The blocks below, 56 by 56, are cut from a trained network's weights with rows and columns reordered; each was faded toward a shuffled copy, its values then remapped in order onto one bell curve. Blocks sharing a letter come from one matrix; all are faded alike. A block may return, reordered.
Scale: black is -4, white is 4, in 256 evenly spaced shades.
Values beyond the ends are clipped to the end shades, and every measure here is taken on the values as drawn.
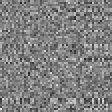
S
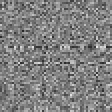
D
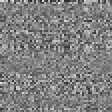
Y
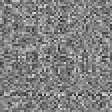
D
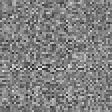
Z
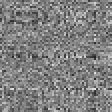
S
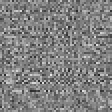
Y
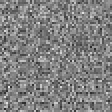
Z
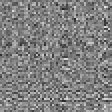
Z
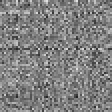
Z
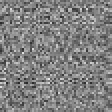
S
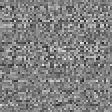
Y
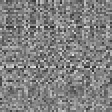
D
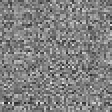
Z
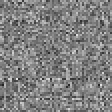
Z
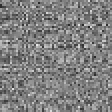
D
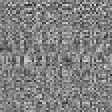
S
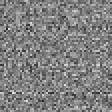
Z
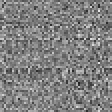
Z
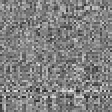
D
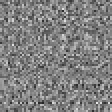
Z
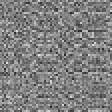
D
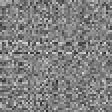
D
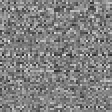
Y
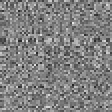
S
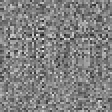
S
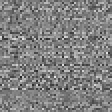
Y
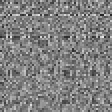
D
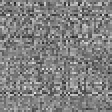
Y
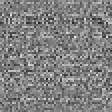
Y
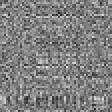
S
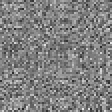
Z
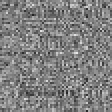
Z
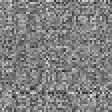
Z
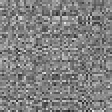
D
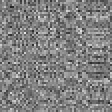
D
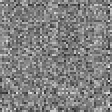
S
